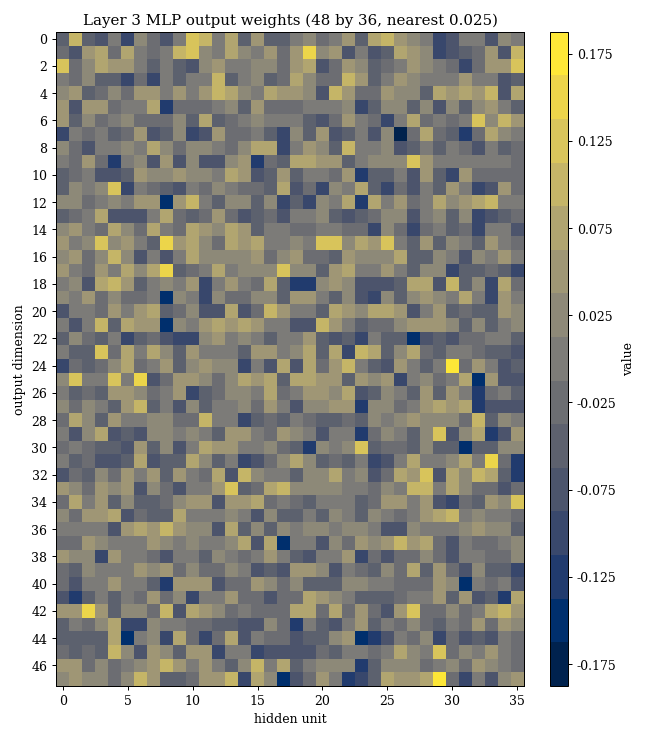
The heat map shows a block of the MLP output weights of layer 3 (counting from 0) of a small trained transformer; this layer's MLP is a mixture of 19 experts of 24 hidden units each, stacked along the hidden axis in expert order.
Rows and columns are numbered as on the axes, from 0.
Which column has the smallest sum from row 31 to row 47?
24
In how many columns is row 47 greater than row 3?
19
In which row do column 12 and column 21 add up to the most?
4
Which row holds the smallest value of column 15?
9
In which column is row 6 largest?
32
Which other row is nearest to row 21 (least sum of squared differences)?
5
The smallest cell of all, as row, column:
7, 26
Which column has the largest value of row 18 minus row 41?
34
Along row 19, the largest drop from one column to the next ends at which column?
8
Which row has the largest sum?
15
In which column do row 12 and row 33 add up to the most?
13
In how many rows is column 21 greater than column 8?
25
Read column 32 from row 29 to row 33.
0.075 -0.05 0 0.1 -0.025
